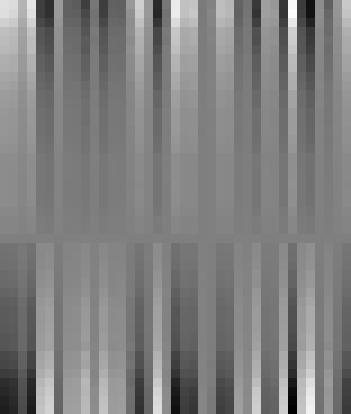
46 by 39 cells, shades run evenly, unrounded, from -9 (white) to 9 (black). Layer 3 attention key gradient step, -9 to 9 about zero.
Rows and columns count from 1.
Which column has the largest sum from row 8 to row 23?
35
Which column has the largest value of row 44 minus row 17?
33
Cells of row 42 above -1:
24
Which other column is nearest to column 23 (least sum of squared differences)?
19
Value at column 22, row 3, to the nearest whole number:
-4
